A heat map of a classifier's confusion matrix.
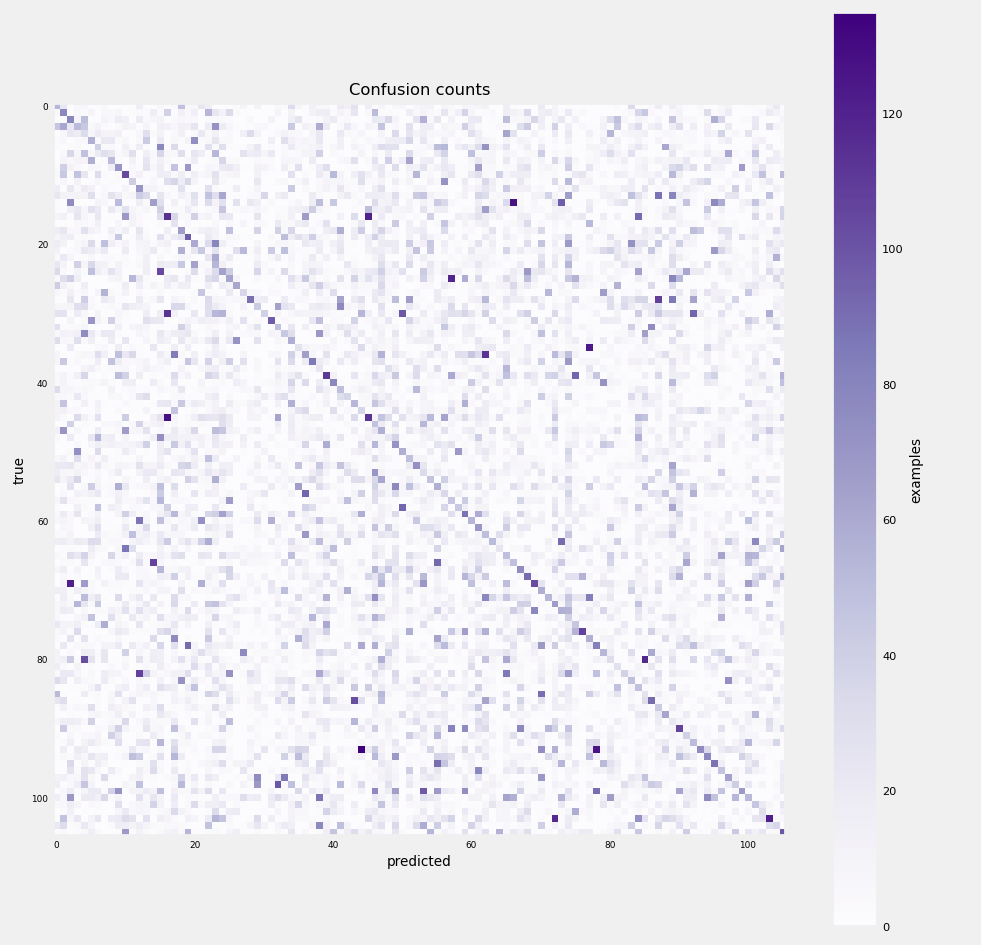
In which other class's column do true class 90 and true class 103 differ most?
72
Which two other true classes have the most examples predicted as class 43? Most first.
86, 89
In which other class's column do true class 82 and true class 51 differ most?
12
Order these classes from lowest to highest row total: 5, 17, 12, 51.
17, 51, 5, 12
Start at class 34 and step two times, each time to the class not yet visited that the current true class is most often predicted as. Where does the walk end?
81
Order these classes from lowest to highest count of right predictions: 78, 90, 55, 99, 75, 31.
75, 55, 99, 78, 31, 90
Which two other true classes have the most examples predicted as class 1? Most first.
47, 3
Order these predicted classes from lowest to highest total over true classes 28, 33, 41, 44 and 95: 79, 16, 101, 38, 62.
16, 101, 79, 62, 38
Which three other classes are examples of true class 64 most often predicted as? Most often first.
10, 105, 40
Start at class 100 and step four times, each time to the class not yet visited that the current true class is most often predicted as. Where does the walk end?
61
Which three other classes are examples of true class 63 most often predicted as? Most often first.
73, 101, 22
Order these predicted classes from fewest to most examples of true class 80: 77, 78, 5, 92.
77, 78, 5, 92
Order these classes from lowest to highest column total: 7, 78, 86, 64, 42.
64, 42, 7, 78, 86
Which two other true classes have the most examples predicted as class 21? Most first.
60, 69
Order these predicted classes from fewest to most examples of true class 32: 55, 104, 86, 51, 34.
55, 51, 34, 104, 86
